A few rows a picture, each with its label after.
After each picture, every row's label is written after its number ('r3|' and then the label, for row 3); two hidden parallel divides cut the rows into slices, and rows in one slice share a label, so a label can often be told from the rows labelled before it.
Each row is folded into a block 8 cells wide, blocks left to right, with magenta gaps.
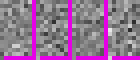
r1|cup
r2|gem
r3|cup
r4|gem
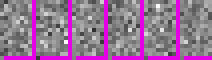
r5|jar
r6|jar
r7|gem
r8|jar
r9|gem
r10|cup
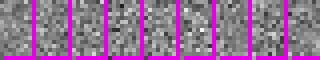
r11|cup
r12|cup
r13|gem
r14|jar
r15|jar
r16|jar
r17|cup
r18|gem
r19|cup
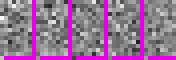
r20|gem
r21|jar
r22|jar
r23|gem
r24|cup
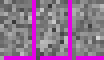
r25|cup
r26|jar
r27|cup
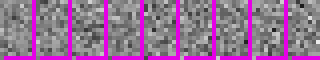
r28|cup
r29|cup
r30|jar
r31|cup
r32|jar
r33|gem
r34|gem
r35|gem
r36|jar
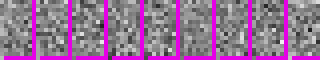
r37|gem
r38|gem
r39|jar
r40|jar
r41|jar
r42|cup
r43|gem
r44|jar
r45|gem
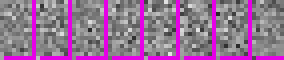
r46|cup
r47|gem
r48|cup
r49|jar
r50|jar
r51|gem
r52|gem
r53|cup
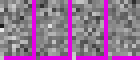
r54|gem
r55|cup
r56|gem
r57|cup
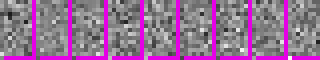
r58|gem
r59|cup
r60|jar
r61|gem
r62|gem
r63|jar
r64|jar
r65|cup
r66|gem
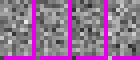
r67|jar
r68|jar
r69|jar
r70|gem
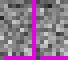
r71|jar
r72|jar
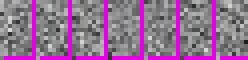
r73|gem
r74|gem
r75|jar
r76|cup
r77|cup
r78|jar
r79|gem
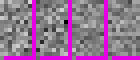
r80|gem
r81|jar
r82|cup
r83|cup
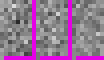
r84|gem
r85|cup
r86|cup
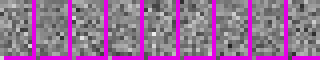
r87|gem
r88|cup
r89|gem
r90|cup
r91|jar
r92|jar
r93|jar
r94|cup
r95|jar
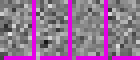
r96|jar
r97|gem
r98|cup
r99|jar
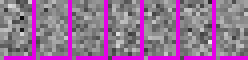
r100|gem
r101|cup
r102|cup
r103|jar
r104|cup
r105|jar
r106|cup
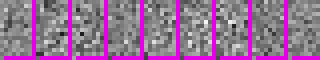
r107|cup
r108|jar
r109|gem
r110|cup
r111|jar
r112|jar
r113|jar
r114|cup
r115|cup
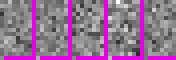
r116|cup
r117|cup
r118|jar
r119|gem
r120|cup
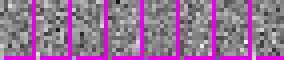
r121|gem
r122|gem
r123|gem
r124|jar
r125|cup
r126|jar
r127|jar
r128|gem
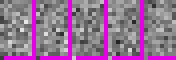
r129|jar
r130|jar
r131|gem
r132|gem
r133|cup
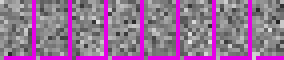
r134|gem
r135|cup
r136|jar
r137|gem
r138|cup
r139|jar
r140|gem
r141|gem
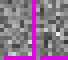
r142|jar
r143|gem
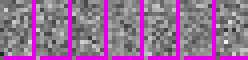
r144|jar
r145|gem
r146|jar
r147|cup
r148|gem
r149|cup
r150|jar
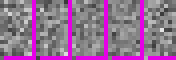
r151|jar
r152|jar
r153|cup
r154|cup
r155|gem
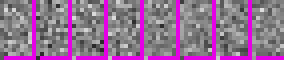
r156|jar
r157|jar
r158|gem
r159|gem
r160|cup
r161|cup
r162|gem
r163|cup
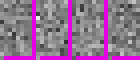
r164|cup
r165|gem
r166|cup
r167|cup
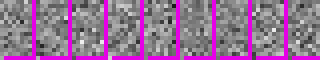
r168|cup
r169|cup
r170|jar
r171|gem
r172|gem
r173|cup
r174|cup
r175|jar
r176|jar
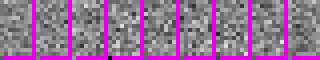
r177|cup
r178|cup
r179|gem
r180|jar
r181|jar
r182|jar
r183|jar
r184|jar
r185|cup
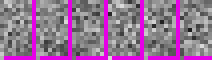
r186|gem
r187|gem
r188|jar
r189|gem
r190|gem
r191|jar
